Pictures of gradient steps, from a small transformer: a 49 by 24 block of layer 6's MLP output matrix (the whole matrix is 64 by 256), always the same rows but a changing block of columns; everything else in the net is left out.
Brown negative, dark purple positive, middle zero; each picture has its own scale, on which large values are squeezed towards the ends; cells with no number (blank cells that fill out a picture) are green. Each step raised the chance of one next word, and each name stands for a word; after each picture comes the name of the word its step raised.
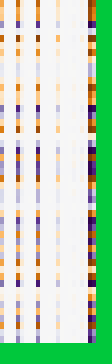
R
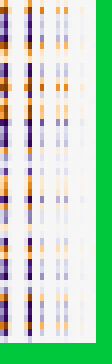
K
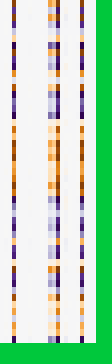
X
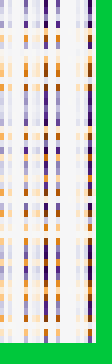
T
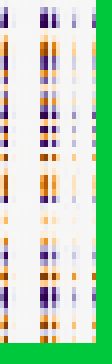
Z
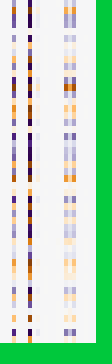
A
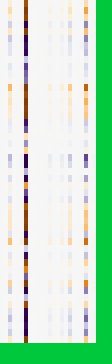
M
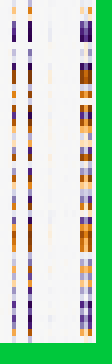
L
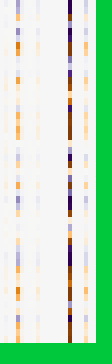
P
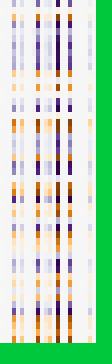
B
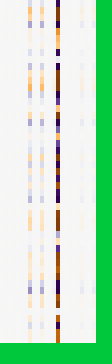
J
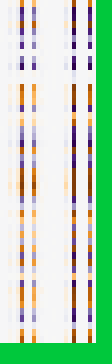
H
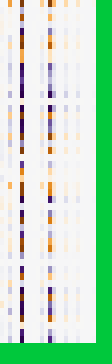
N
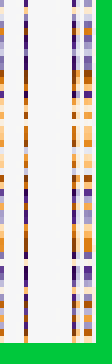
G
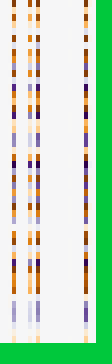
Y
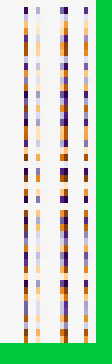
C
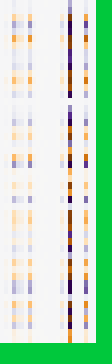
J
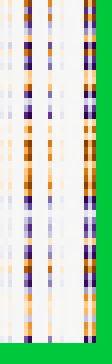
X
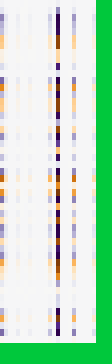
A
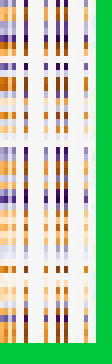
P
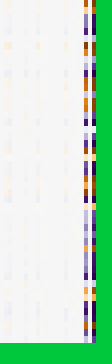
K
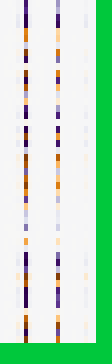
Z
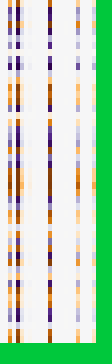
H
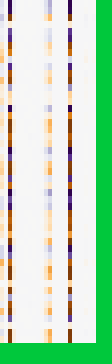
P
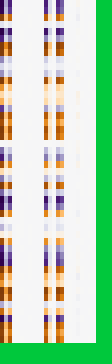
P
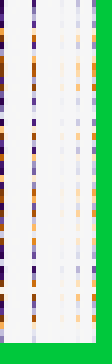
T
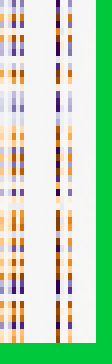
J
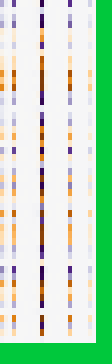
T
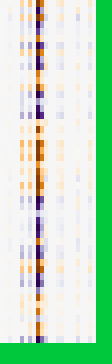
X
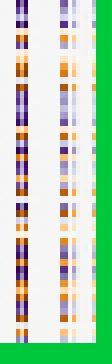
T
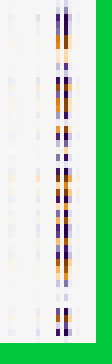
A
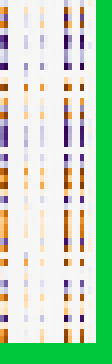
H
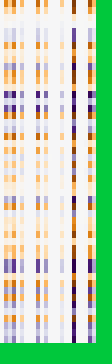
N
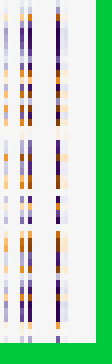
L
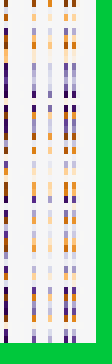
N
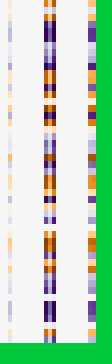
L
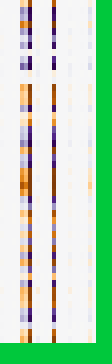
H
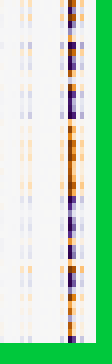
X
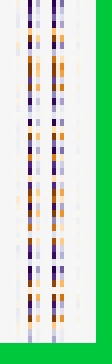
T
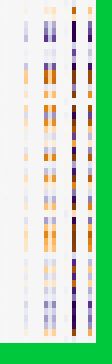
L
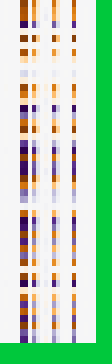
R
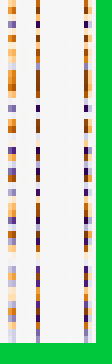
R
